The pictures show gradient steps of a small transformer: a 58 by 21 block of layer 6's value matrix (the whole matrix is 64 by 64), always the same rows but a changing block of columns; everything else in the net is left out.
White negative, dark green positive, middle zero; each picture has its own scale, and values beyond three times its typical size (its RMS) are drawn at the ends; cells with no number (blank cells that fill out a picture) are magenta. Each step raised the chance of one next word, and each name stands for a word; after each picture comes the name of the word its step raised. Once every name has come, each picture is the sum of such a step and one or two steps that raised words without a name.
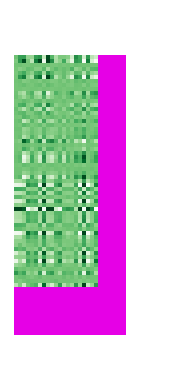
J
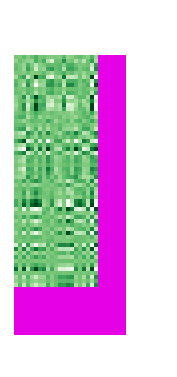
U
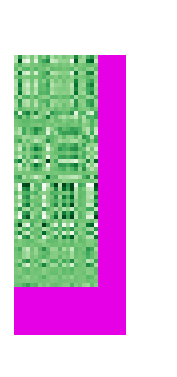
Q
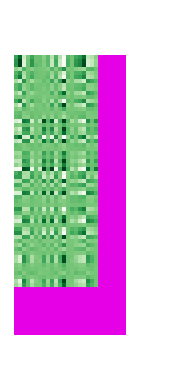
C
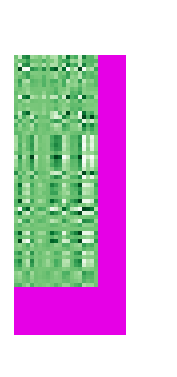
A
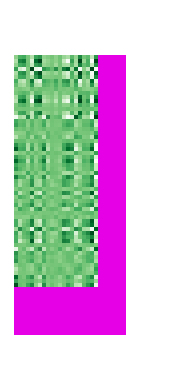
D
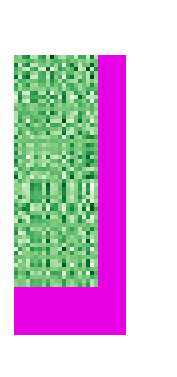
A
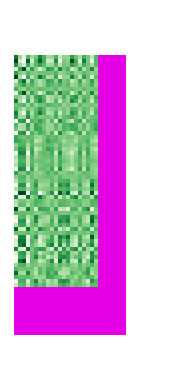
C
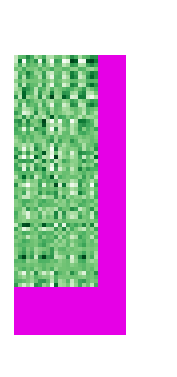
Q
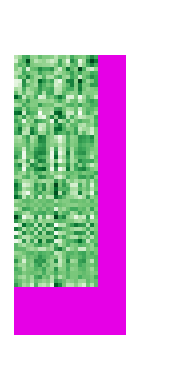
Q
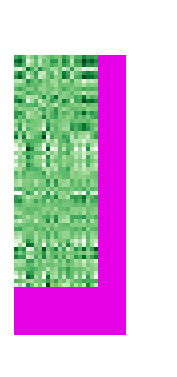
D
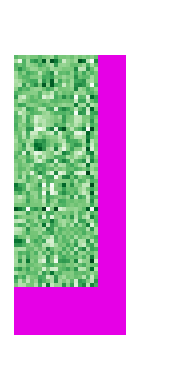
J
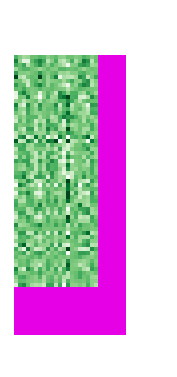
U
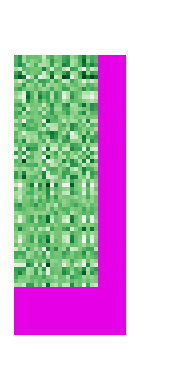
D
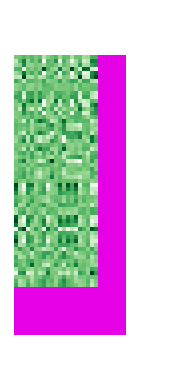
D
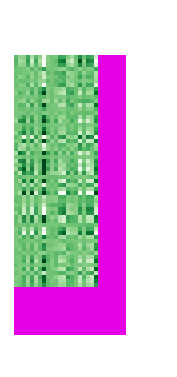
C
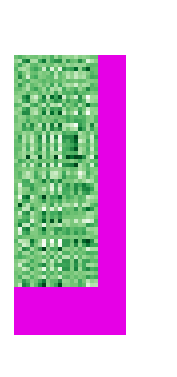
A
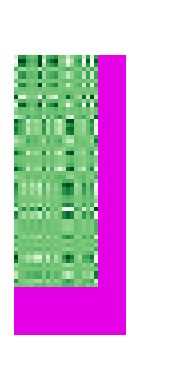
Q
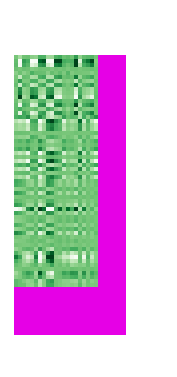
J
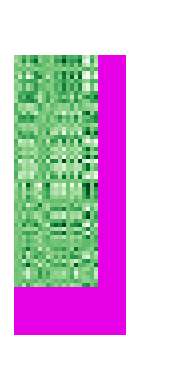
Q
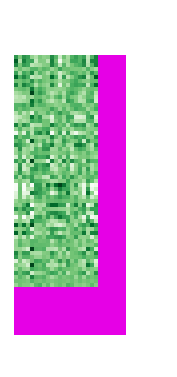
Q
